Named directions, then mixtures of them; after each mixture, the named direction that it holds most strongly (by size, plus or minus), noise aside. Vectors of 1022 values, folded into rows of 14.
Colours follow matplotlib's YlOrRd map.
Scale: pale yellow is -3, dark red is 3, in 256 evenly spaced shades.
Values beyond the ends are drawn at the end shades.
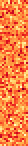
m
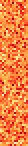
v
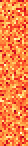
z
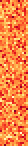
z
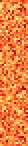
z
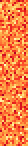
z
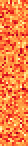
m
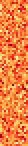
v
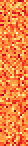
z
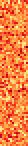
m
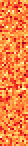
m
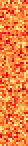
m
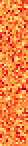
m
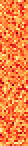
v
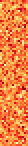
z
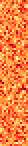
v
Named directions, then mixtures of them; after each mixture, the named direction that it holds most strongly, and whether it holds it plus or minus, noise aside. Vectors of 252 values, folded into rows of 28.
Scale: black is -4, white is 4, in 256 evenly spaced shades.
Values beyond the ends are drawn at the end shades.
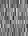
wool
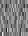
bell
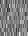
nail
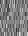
nail, plus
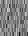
nail, minus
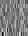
bell, minus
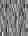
bell, plus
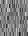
nail, minus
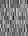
wool, plus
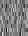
bell, plus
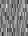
bell, minus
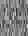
wool, minus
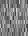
wool, plus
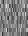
bell, minus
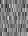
bell, plus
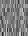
bell, minus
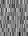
nail, minus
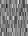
bell, plus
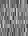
wool, plus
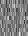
nail, plus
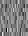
bell, plus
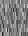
bell, minus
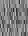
wool, minus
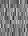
wool, plus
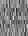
wool, minus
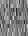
wool, minus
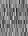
wool, minus
